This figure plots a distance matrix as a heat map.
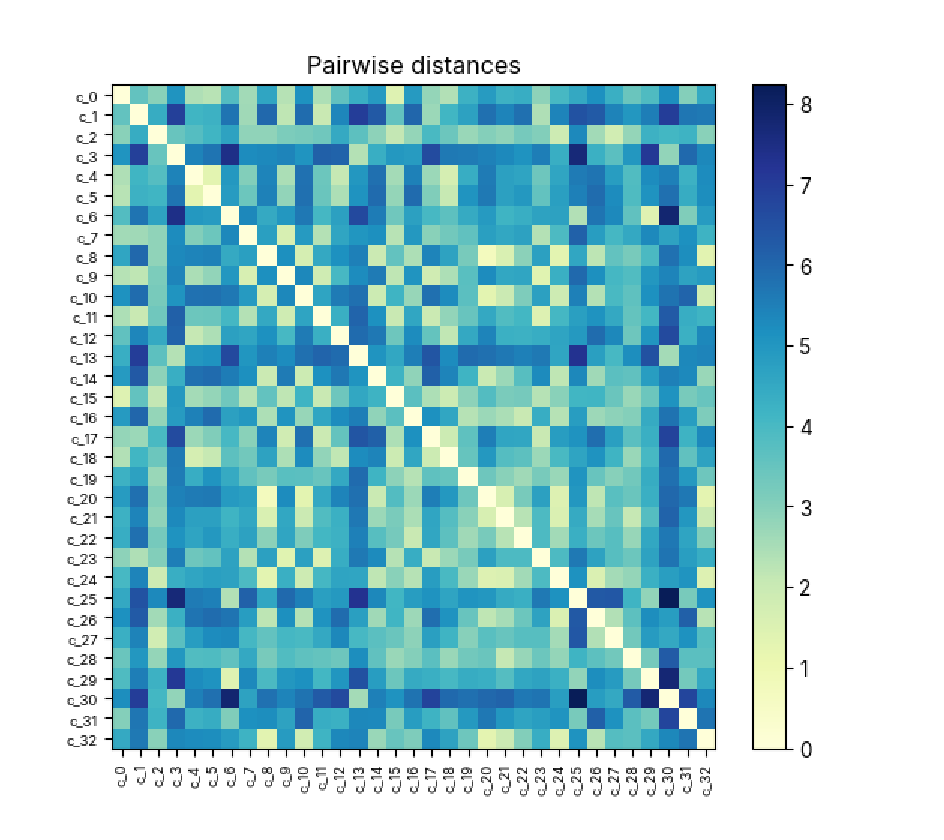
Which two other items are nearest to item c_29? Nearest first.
c_6, c_25
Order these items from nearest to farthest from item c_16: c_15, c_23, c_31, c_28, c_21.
c_21, c_28, c_15, c_23, c_31
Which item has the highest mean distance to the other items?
c_30
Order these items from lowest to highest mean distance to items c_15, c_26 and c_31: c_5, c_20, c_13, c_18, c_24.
c_24, c_18, c_20, c_5, c_13
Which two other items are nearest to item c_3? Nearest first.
c_13, c_30
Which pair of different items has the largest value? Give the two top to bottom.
c_25, c_30
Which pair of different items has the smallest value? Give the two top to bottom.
c_8, c_20
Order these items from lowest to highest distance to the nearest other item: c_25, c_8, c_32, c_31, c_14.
c_8, c_32, c_14, c_25, c_31
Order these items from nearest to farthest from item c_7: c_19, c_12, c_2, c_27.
c_2, c_19, c_27, c_12
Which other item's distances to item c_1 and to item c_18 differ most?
c_12
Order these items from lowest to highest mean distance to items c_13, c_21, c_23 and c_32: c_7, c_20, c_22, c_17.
c_20, c_22, c_7, c_17
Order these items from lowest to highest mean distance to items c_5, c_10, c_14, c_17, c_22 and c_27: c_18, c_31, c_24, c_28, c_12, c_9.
c_24, c_28, c_18, c_9, c_12, c_31
